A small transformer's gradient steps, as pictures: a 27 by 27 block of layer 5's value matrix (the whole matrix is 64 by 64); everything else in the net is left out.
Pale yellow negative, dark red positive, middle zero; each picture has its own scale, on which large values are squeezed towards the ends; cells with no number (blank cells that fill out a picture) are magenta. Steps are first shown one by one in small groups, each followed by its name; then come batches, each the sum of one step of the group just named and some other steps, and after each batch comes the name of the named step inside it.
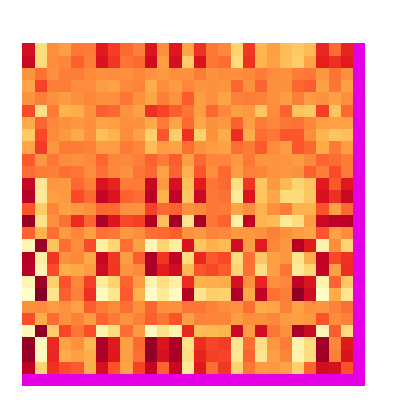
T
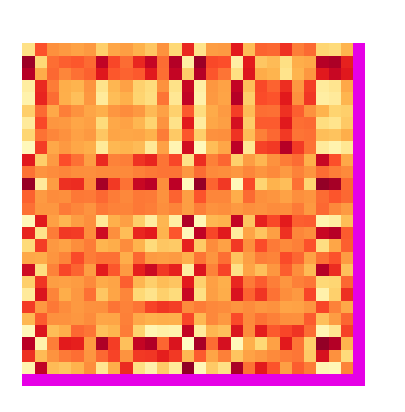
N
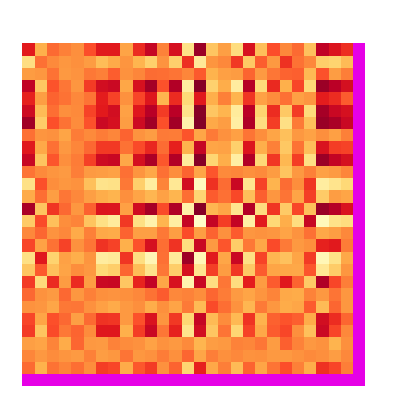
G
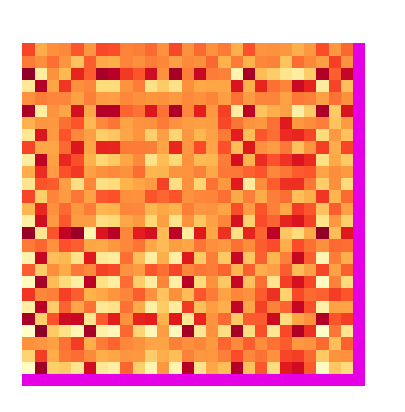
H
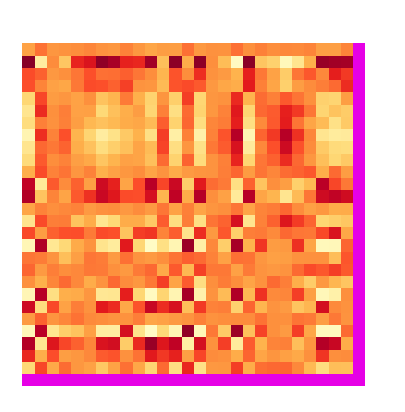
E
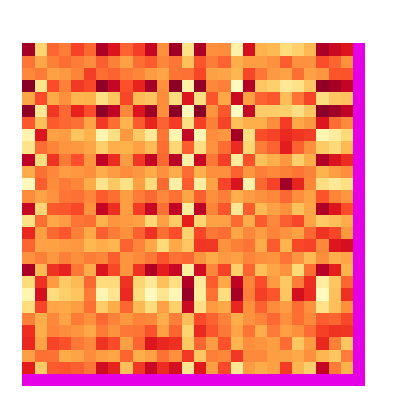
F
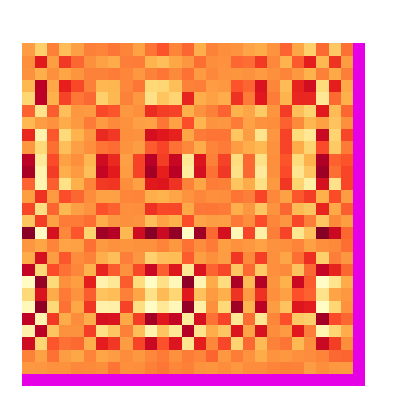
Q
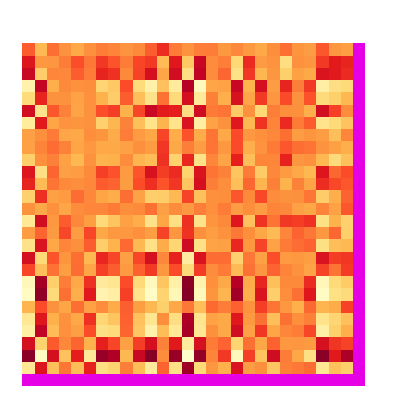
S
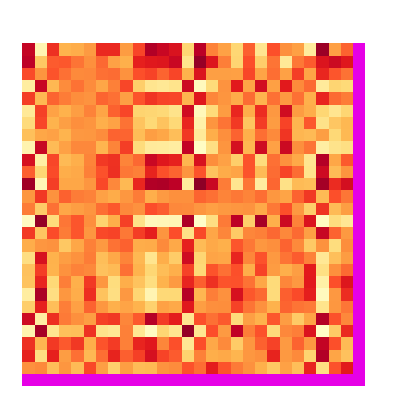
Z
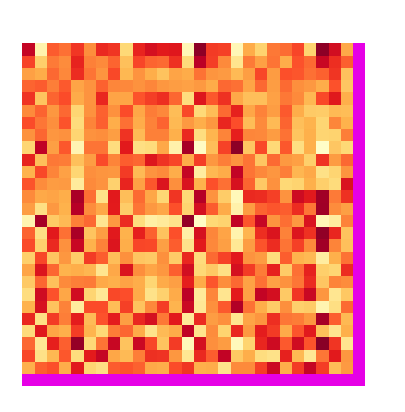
Z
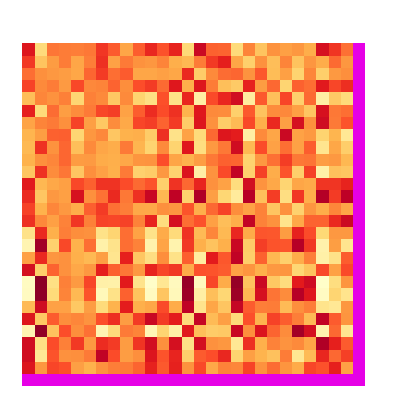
T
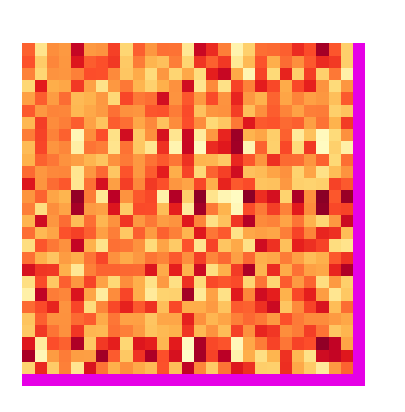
S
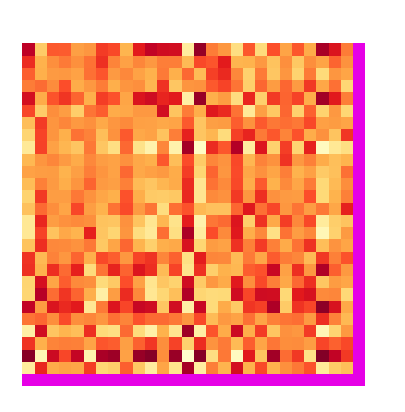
S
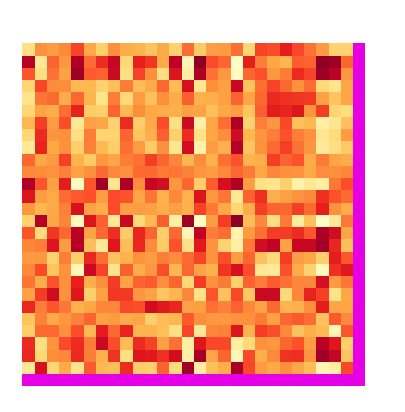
N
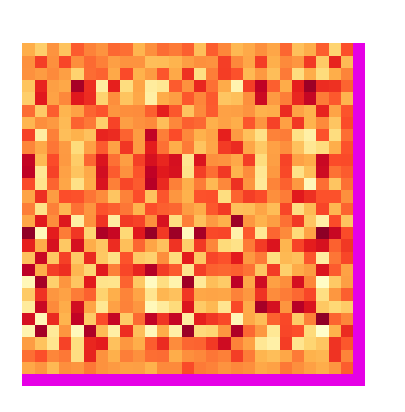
Q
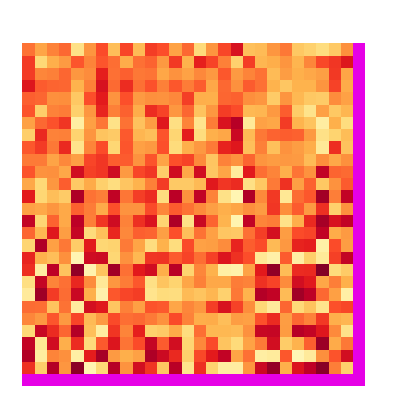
T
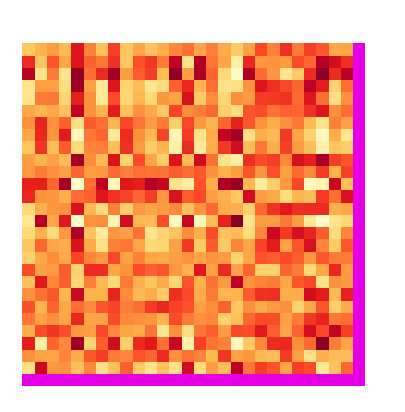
N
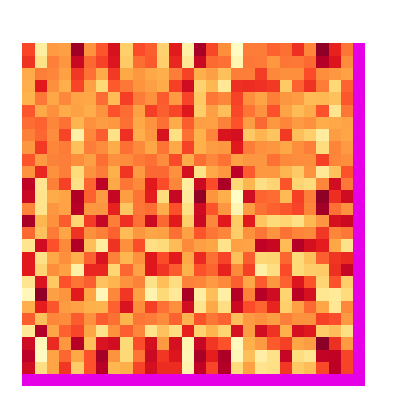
T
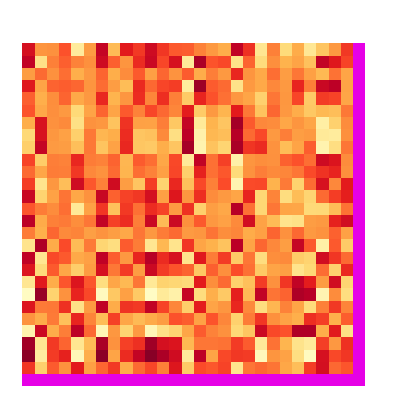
T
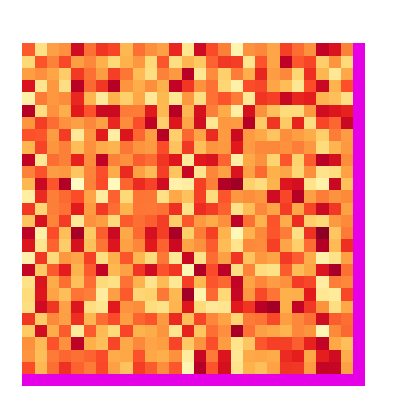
F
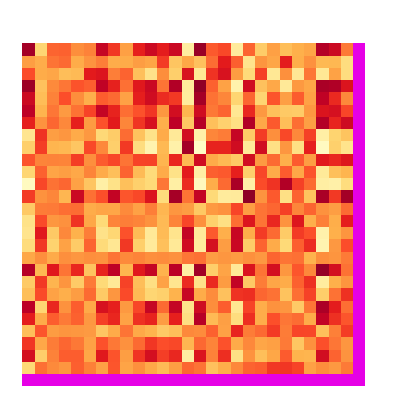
F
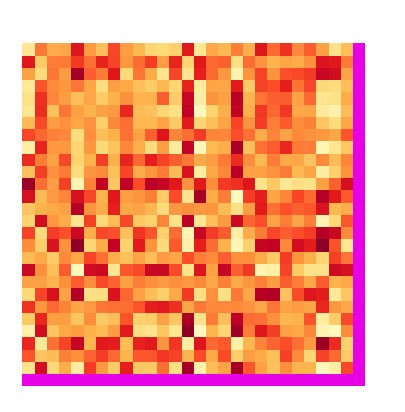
N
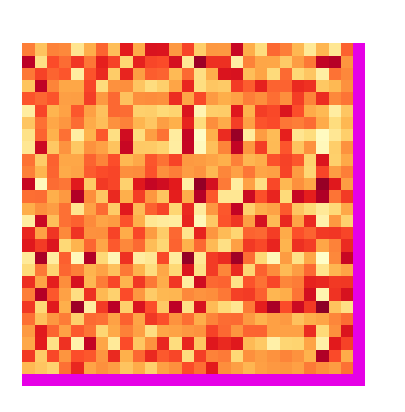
Z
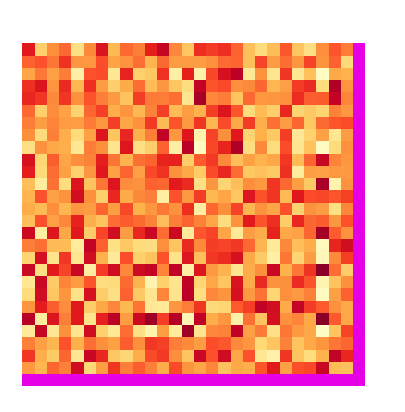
Q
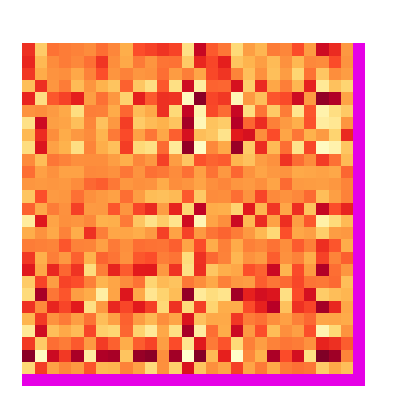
S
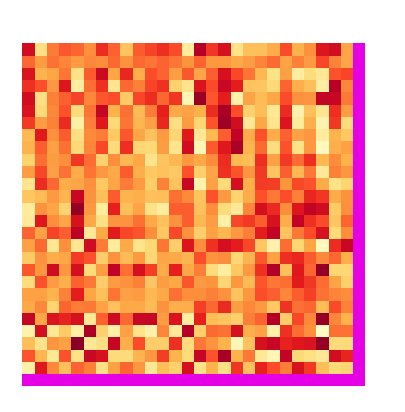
H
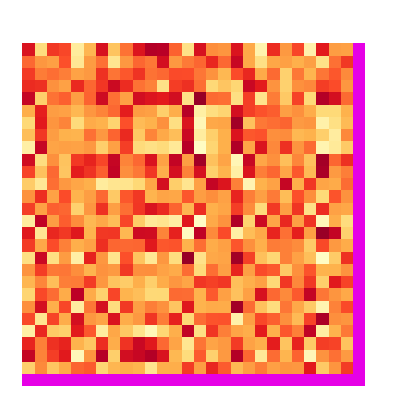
Z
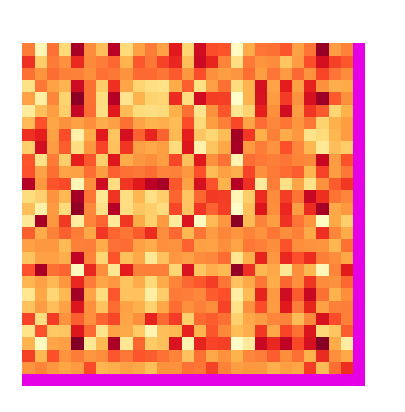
Z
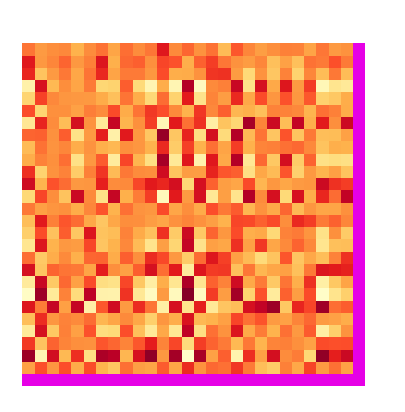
S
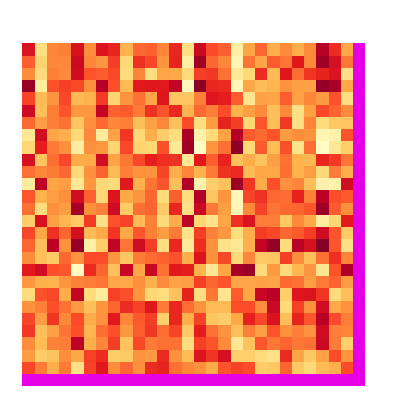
F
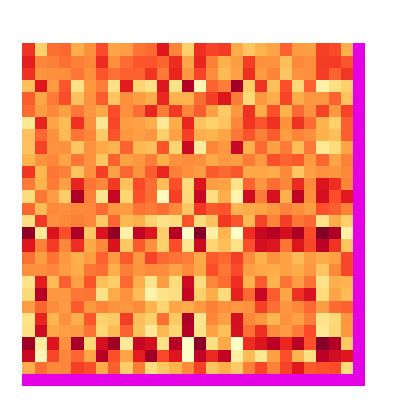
S
